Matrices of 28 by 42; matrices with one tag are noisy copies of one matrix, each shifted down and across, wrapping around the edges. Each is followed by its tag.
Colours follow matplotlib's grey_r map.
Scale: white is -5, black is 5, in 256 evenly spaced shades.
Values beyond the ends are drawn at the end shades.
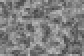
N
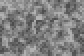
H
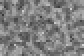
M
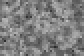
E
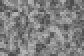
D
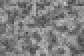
N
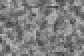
M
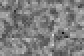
N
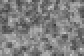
H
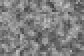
E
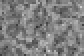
D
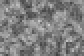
H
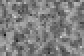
D
